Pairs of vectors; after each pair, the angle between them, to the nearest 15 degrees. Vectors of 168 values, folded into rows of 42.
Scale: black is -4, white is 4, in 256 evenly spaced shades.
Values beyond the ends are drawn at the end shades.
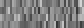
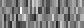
75 degrees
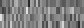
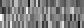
15 degrees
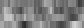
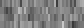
120 degrees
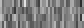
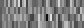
75 degrees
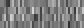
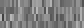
75 degrees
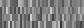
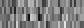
60 degrees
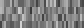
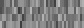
165 degrees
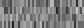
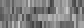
135 degrees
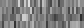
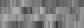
105 degrees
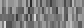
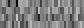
105 degrees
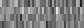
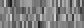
120 degrees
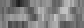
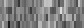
60 degrees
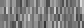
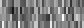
90 degrees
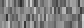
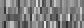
90 degrees
